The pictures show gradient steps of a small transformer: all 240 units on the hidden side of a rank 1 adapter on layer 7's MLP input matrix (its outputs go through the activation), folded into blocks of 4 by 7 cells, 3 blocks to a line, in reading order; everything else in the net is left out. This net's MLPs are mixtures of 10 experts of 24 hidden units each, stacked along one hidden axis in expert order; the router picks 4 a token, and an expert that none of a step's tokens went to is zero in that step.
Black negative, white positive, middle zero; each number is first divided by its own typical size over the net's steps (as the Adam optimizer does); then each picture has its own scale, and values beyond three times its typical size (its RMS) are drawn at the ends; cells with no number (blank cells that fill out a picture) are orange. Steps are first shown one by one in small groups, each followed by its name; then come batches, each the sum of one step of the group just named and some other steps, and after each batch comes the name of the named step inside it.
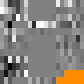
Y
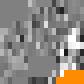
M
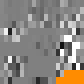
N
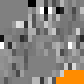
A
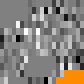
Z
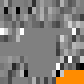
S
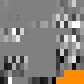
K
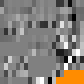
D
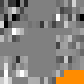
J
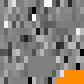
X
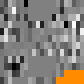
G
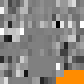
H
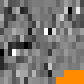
J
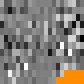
M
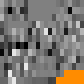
K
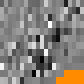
H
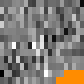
A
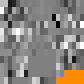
H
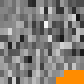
A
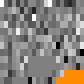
X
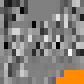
J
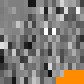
A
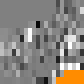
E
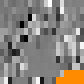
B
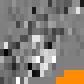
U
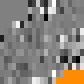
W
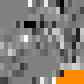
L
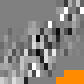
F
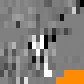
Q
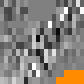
F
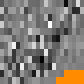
F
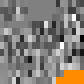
E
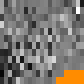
U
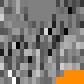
E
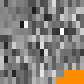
W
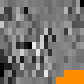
Q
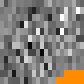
B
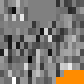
E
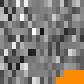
B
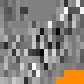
F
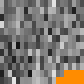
W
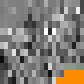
L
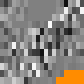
F
